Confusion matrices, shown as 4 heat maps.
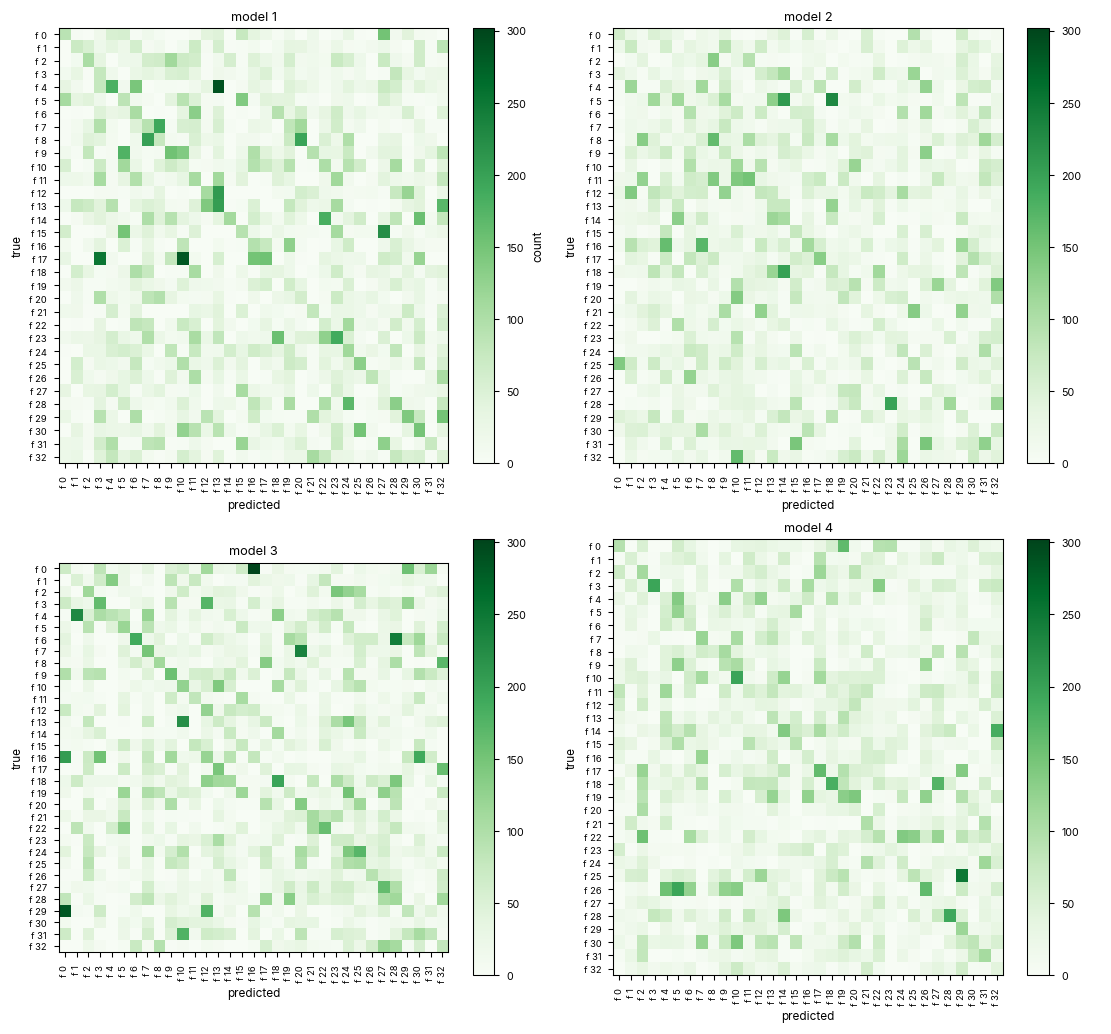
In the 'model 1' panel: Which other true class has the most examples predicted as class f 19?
f 16
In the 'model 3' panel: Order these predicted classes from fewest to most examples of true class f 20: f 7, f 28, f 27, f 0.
f 0, f 27, f 7, f 28
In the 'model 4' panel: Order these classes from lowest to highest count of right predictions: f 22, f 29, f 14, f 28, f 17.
f 22, f 29, f 14, f 17, f 28
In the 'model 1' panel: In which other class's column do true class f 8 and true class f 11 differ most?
f 20
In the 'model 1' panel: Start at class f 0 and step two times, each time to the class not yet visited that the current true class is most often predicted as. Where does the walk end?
f 15
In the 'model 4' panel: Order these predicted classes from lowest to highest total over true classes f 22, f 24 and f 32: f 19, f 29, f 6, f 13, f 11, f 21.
f 13, f 19, f 11, f 6, f 29, f 21
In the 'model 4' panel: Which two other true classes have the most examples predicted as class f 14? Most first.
f 28, f 10
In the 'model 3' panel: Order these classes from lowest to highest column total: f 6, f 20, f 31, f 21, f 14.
f 6, f 31, f 21, f 14, f 20
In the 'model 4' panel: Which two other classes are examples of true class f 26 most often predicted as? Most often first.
f 5, f 4
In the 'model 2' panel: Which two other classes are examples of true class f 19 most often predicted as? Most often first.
f 32, f 27
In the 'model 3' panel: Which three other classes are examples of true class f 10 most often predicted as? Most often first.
f 13, f 18, f 25
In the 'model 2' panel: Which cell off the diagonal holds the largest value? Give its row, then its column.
f 5, f 18
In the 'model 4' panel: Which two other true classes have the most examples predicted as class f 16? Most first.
f 19, f 3
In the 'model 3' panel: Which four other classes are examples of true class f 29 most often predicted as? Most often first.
f 0, f 12, f 16, f 3
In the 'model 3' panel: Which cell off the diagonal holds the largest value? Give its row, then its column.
f 0, f 16
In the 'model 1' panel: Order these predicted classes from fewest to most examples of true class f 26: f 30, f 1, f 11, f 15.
f 30, f 15, f 1, f 11
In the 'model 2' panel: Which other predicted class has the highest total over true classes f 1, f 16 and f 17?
f 4
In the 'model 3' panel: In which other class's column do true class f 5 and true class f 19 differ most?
f 27
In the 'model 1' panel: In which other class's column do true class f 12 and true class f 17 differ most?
f 10
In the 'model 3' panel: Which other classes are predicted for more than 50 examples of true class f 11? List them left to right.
f 9, f 15, f 30
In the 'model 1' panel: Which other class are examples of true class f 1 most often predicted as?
f 32
